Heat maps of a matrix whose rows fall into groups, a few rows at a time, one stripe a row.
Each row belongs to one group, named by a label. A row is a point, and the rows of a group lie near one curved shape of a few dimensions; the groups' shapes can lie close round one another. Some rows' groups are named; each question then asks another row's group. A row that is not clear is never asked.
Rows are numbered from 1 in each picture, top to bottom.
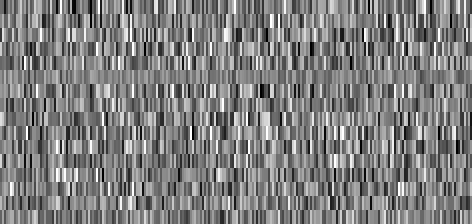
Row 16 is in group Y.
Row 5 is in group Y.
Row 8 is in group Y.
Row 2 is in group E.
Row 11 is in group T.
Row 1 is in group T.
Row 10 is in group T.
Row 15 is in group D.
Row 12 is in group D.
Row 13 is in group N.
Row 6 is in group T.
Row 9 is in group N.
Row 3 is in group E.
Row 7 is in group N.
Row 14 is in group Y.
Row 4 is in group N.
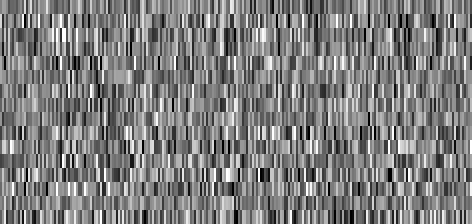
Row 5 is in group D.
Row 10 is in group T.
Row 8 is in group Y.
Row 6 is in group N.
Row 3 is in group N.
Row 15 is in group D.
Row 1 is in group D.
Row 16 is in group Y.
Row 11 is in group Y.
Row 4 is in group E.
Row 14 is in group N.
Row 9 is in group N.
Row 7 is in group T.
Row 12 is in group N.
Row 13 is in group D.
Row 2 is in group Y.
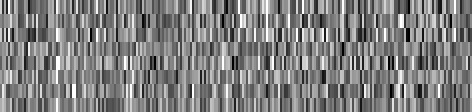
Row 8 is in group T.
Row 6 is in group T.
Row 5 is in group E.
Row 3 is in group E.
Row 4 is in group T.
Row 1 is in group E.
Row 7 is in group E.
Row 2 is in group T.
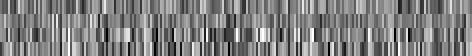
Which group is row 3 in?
N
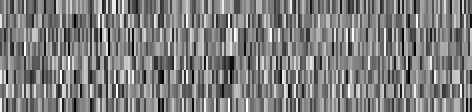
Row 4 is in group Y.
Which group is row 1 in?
Y
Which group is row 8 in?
N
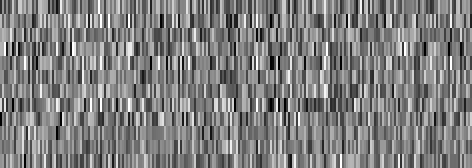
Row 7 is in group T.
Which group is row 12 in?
Y
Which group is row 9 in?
N
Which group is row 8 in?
D
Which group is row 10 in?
T
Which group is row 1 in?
T
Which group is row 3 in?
Y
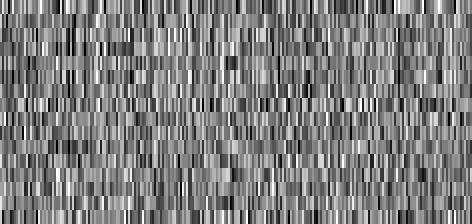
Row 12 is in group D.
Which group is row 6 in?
N
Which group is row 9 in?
E
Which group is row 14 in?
Y
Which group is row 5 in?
E
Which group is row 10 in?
Y
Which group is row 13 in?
E
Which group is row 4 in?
N
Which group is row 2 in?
N
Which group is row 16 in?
Y
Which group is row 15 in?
N
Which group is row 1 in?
T
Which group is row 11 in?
N
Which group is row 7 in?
D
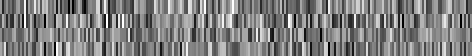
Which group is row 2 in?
Y
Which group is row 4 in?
Y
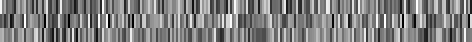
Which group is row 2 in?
Y
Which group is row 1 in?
N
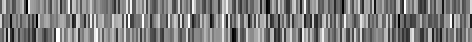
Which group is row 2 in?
Y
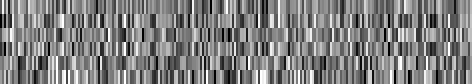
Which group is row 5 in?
T
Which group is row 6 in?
N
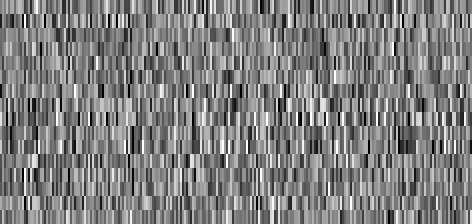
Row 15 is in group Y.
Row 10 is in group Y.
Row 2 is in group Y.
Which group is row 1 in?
N
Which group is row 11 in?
Y
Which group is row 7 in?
N
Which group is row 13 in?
Y
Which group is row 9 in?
E
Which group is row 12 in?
Y
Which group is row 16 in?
E
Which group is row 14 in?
Y
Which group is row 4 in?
T
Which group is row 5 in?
N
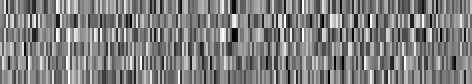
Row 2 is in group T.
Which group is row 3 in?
E
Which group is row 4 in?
Y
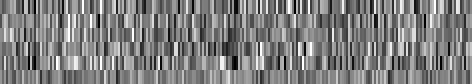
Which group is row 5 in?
E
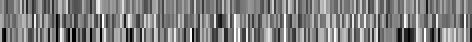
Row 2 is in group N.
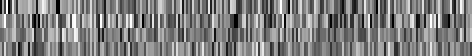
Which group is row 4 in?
E
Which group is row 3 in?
N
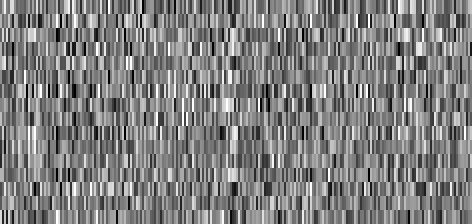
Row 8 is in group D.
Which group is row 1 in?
Y
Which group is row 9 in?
N
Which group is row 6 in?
Y
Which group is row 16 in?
E
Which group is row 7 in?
T
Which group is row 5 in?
E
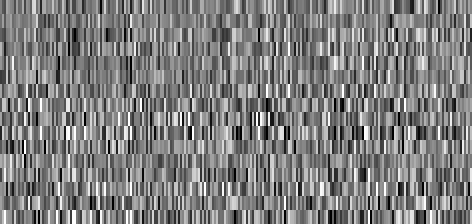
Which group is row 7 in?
T
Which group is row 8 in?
T
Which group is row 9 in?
Y
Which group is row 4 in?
D
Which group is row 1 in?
T
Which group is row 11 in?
Y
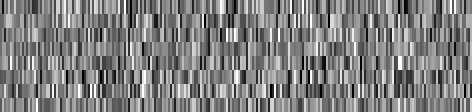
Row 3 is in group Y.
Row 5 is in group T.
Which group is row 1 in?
E
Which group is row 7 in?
D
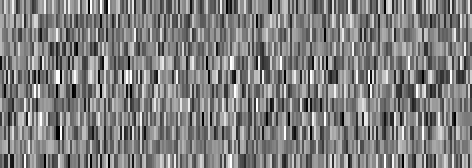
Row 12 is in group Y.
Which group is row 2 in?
Y
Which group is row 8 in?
D
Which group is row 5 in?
N
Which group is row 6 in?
T
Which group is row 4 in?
N
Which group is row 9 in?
T
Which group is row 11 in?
T
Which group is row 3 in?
T
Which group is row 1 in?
Y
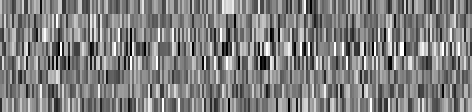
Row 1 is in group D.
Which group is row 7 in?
T
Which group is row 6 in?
T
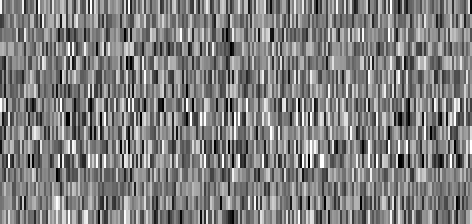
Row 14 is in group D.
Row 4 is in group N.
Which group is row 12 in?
T
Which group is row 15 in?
T
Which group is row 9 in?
T
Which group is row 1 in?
Y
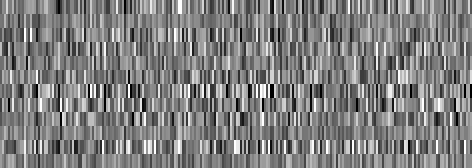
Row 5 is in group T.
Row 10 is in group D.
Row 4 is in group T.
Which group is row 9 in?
N
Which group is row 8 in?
T
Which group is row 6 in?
Y
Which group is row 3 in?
Y
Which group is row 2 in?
D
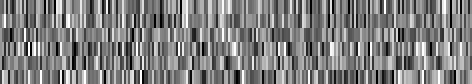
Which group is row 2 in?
Y
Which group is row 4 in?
T
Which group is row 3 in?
Y
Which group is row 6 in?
T
